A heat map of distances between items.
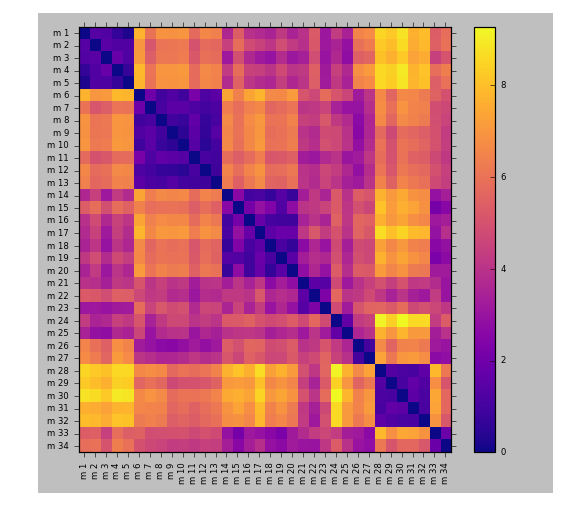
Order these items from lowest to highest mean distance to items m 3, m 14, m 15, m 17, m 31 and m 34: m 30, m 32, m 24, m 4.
m 4, m 24, m 32, m 30
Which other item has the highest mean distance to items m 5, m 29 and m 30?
m 24
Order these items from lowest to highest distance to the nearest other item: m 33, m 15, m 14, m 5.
m 5, m 14, m 15, m 33
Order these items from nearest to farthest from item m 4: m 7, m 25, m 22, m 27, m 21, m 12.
m 25, m 21, m 22, m 7, m 12, m 27
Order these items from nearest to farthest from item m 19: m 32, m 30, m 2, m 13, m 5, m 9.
m 5, m 2, m 13, m 9, m 32, m 30
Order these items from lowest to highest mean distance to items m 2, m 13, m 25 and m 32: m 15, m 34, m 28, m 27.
m 34, m 27, m 15, m 28
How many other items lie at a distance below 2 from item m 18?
5
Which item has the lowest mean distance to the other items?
m 21
